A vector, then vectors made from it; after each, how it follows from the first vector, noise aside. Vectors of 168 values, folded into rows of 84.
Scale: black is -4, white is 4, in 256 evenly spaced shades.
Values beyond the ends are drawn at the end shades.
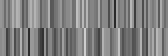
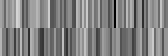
copied.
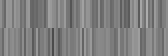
reversed, shrunk.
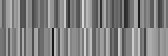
reversed.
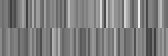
reversed, negated, partly zeroed.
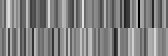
reversed.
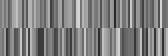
copied.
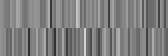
partly zeroed.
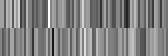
reversed.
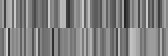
reversed.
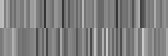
wrapped around, negated, partly zeroed.
